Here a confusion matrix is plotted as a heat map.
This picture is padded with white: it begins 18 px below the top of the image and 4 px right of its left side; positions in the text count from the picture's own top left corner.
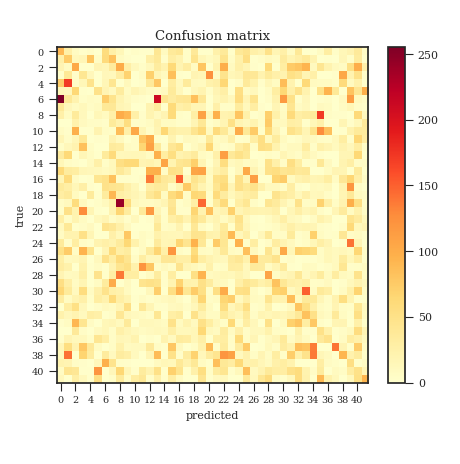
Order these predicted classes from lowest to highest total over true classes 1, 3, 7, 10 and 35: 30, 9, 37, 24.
37, 30, 9, 24
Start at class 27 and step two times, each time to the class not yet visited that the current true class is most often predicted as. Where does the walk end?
12
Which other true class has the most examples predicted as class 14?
10
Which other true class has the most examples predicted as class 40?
2
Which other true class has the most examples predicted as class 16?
30
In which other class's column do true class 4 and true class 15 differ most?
1
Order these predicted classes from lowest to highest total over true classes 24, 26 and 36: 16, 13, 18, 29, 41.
41, 13, 29, 16, 18
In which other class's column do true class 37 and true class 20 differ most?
34
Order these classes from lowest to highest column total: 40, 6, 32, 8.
6, 32, 40, 8
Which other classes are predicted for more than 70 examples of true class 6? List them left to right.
0, 13, 18, 30, 39
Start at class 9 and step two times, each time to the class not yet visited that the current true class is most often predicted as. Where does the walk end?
8
